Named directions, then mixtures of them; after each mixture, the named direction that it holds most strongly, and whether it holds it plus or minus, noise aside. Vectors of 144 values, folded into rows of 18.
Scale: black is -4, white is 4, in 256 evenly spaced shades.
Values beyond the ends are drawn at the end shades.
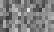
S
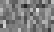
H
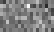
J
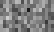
S, minus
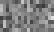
S, plus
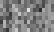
S, plus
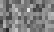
S, plus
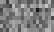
H, minus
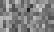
S, minus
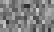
H, plus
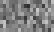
H, plus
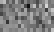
J, minus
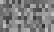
S, plus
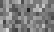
S, minus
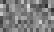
J, plus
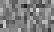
H, plus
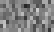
H, plus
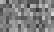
J, minus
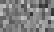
J, plus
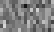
H, plus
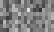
S, plus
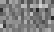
H, minus
